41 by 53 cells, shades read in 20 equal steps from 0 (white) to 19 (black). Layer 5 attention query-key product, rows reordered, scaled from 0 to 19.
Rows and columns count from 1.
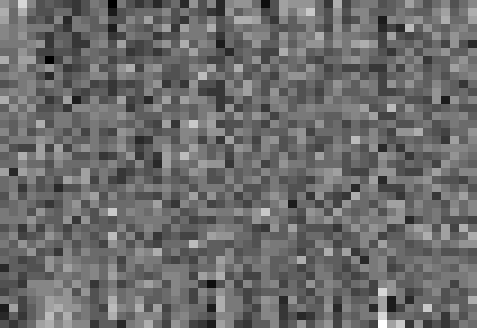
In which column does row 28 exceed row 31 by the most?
22
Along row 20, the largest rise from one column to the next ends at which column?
16
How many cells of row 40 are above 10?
31
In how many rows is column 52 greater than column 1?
17
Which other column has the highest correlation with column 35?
38
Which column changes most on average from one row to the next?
44
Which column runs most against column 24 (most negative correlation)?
37
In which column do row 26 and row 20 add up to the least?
21
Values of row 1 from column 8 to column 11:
14 15 13 10
